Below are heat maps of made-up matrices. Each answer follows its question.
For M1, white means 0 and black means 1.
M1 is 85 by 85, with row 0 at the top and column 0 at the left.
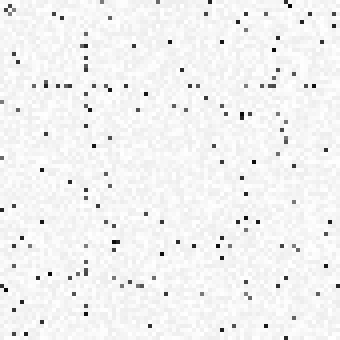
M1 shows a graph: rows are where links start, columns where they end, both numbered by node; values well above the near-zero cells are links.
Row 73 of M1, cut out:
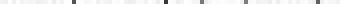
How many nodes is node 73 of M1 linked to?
5
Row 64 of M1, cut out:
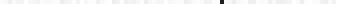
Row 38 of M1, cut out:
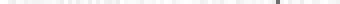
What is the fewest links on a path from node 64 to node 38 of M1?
6
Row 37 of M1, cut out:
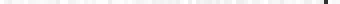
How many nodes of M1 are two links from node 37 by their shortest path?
2
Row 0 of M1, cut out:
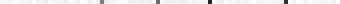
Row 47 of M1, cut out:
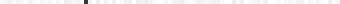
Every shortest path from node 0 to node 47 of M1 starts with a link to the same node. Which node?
node 71
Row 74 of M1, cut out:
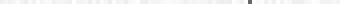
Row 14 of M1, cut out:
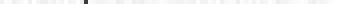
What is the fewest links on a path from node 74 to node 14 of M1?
6
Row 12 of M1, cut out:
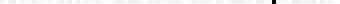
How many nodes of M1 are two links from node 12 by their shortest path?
2
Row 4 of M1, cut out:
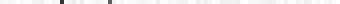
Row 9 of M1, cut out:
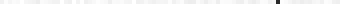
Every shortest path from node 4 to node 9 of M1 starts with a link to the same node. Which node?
node 27
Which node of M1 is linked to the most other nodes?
node 21
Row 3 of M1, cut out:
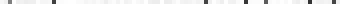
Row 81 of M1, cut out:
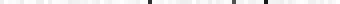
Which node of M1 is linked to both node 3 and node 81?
node 66
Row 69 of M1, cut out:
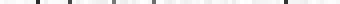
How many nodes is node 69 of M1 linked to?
5
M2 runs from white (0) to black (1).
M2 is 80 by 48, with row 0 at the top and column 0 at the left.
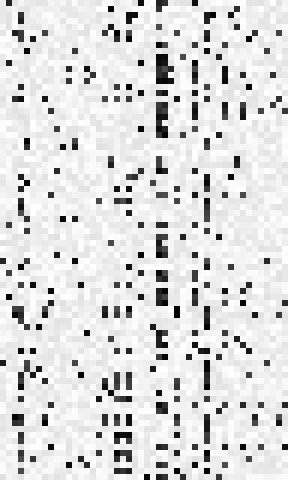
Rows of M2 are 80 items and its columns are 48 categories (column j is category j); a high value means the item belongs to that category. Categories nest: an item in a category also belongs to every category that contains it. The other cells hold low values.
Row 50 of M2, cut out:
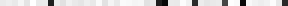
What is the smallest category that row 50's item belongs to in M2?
47
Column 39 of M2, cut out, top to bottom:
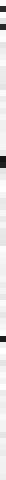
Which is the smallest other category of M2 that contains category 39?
18
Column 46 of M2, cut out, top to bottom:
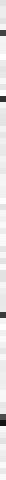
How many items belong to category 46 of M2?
5
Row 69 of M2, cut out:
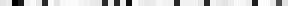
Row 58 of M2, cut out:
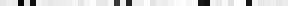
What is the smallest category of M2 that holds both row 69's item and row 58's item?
19
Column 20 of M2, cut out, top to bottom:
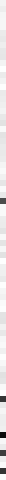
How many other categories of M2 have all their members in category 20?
1
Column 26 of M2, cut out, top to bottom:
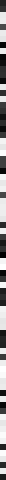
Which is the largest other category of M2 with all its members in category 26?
27
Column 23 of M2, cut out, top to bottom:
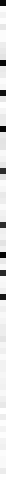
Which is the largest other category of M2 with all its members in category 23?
1
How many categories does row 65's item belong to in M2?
2
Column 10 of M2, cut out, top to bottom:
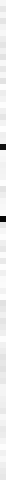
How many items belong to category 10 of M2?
2
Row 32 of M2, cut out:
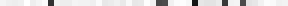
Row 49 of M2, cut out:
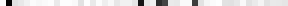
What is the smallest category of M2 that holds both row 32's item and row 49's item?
32
